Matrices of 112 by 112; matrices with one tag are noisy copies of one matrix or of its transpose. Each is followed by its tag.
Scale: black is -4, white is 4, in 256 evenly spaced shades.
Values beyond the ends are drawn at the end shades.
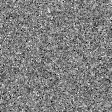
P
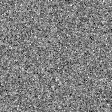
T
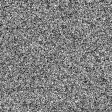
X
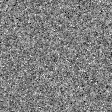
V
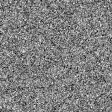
X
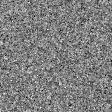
T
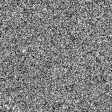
X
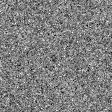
V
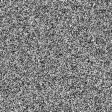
V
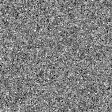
P
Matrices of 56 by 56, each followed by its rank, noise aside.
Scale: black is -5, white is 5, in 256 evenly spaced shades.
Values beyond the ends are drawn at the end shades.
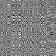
four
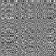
four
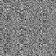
six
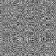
six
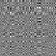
three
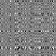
three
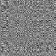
six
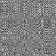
six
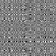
three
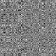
six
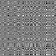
two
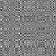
three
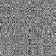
six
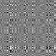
two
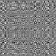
four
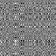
three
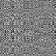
four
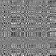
three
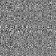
six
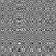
three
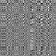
three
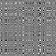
two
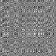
four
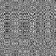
four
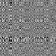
three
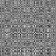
three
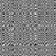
three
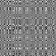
two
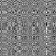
three
